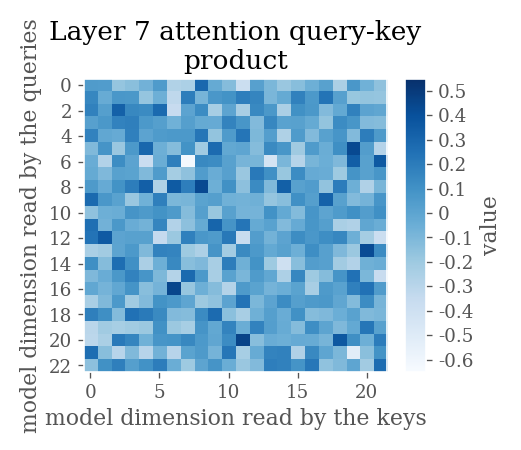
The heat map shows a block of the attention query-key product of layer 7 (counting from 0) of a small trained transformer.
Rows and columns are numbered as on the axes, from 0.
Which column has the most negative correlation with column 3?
17
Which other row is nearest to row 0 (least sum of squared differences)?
7
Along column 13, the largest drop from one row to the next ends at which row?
6
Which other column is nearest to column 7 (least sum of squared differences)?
18
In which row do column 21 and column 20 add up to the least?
12
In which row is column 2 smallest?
21
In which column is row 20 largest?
11
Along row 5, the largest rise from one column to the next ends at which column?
9
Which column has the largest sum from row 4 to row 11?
8
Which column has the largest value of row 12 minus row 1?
1
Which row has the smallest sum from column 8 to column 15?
14
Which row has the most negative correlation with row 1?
10
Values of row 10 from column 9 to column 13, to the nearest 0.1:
-0.2 0 -0.1 -0.1 0.1
